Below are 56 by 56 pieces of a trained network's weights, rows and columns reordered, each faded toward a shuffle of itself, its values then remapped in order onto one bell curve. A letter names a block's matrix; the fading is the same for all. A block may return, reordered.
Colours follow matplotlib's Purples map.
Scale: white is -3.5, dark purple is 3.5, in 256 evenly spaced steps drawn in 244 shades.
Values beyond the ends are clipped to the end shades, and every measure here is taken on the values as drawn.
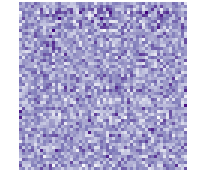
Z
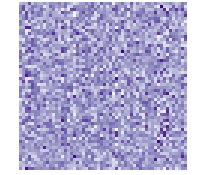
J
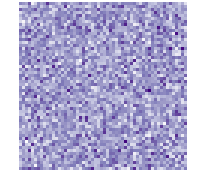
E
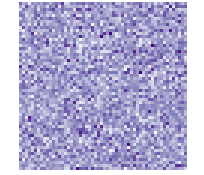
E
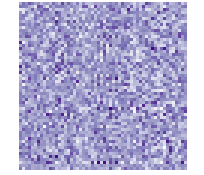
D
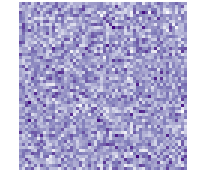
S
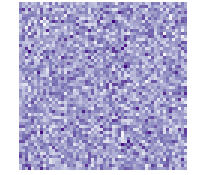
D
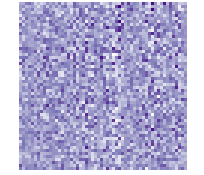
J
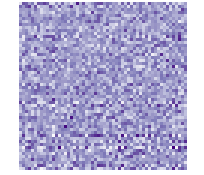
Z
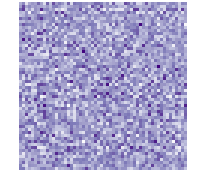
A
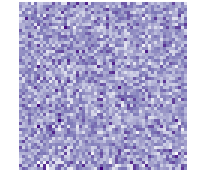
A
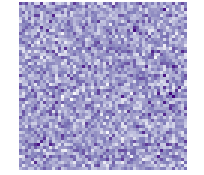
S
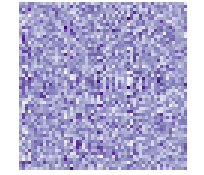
J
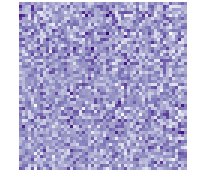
D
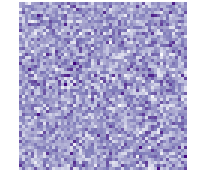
S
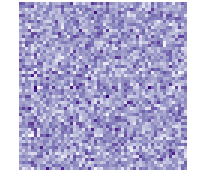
S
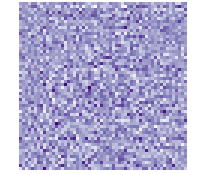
S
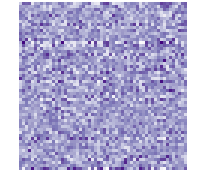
Z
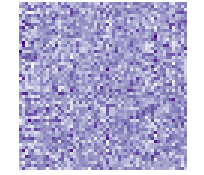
J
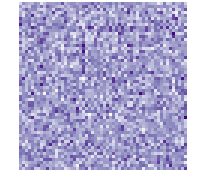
S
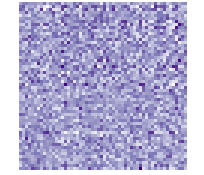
A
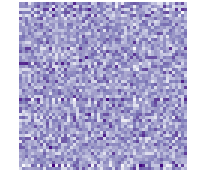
Z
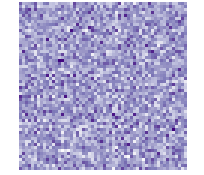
E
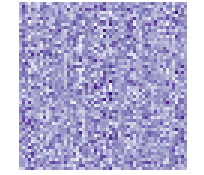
J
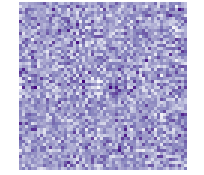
D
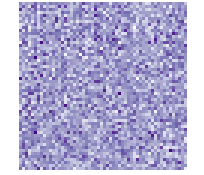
D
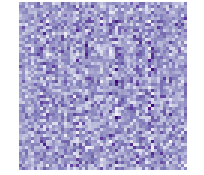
J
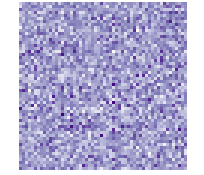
S
